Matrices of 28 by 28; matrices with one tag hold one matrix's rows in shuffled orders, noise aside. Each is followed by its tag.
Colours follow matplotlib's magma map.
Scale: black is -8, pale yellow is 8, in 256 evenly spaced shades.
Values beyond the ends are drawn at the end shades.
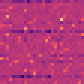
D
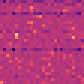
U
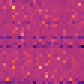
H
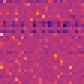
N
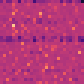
H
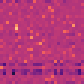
U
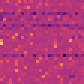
N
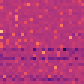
N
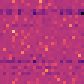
H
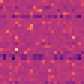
U
